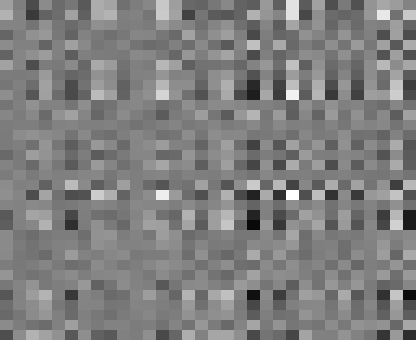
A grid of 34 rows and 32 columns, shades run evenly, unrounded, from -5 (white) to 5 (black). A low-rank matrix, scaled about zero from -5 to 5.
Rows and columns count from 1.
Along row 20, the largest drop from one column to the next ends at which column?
23
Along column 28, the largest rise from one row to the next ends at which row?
20
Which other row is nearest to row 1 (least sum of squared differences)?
7
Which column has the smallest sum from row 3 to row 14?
31
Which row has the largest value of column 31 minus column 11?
19
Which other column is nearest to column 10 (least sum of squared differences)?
16
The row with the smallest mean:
2
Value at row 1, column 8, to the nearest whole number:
-2
